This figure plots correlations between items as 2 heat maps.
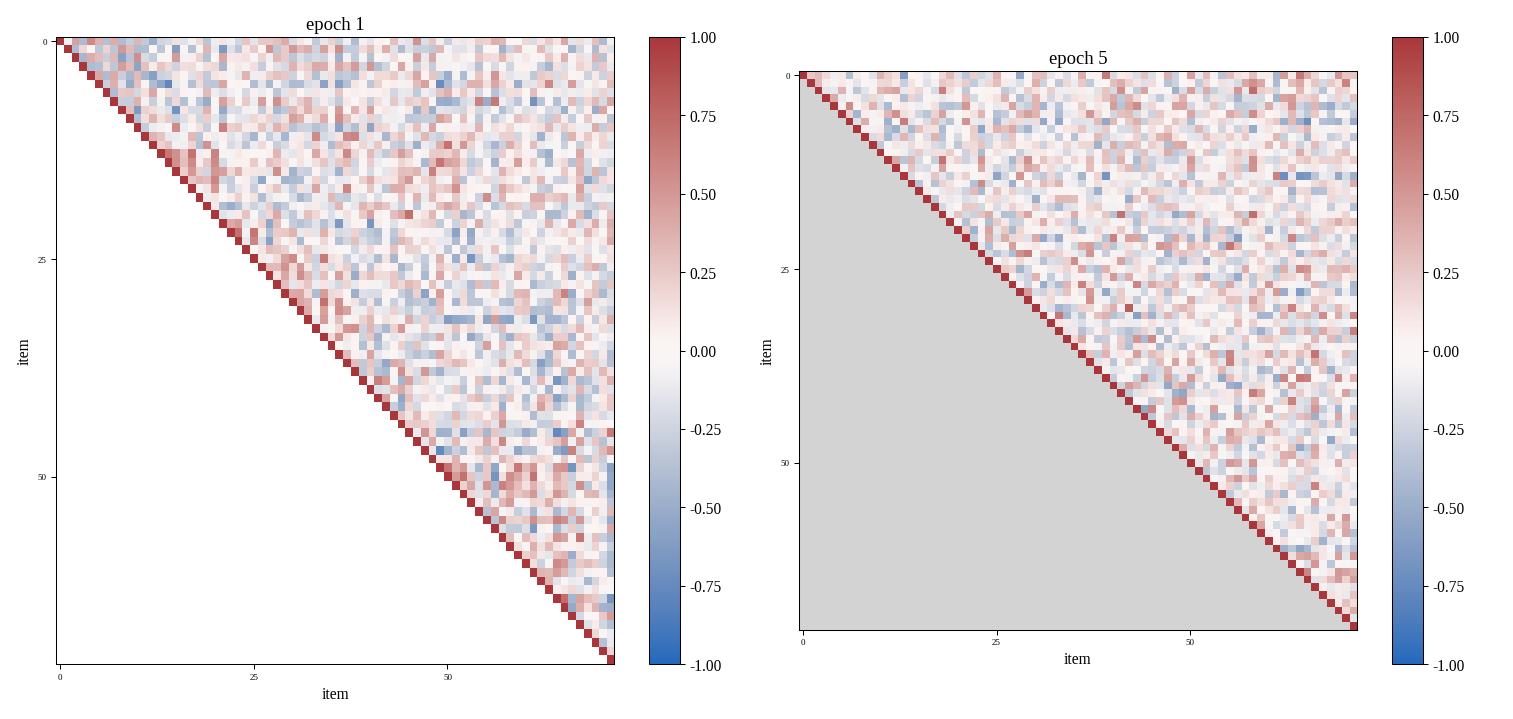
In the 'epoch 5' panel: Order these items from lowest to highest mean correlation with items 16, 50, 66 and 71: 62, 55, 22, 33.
22, 55, 33, 62
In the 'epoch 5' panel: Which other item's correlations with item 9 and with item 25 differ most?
64
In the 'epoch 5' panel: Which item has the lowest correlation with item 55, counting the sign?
40
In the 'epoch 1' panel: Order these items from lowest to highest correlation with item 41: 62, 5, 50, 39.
50, 5, 62, 39
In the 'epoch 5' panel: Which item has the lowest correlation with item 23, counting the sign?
7
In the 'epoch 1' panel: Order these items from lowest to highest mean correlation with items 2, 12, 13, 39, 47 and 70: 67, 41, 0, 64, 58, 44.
64, 0, 67, 44, 58, 41
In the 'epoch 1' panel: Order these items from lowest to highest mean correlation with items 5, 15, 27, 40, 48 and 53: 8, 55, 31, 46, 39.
8, 31, 39, 55, 46
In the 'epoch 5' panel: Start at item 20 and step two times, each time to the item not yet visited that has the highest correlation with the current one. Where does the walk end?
35
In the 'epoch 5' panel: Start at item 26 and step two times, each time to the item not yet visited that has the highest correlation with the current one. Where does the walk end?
21
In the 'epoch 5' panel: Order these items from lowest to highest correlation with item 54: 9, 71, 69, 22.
22, 69, 9, 71
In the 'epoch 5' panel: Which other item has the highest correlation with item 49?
42
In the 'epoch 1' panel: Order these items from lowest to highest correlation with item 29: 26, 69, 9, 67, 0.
67, 9, 69, 0, 26
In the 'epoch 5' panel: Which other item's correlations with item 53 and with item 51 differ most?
66
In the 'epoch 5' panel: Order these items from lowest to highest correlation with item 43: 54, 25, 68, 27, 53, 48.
68, 54, 25, 48, 53, 27
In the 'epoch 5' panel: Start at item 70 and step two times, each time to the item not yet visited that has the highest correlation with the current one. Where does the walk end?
58
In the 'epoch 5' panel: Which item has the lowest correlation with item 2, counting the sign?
48
